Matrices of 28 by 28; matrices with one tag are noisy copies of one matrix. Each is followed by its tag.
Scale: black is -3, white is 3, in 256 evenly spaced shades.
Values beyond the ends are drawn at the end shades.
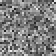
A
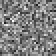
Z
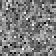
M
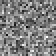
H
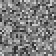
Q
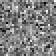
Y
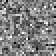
M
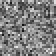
Y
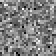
Y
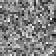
Y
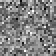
Y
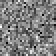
Q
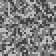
H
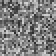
A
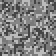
Z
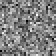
Z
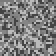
Y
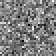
Q
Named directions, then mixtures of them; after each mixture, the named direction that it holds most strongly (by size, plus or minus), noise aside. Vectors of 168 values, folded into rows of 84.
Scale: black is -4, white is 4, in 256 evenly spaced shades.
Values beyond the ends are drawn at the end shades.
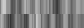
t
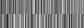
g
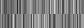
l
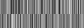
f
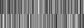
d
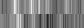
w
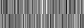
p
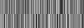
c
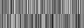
f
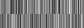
f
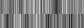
g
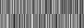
g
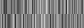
p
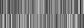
d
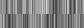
p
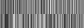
g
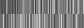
d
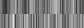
t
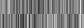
d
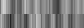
t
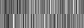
l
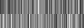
d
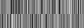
f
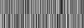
c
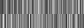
d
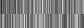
g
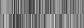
g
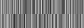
g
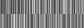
g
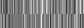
p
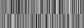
f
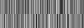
c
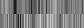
w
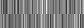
p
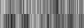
t
